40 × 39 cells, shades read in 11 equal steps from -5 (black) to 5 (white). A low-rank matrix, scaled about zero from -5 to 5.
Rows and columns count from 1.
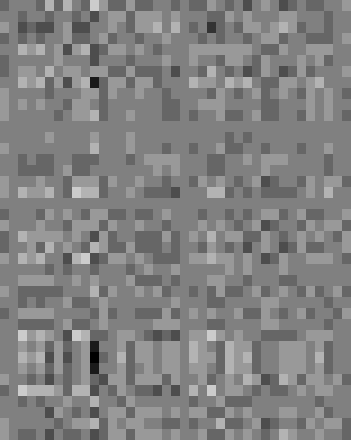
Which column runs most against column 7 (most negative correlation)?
11
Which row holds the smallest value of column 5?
3
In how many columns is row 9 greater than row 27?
9
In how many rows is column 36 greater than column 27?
13
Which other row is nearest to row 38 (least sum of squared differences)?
2
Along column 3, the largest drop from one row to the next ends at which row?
37
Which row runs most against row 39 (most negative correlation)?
6
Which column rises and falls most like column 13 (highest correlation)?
16
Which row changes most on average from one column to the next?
33
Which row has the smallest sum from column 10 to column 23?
7
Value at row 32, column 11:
-4
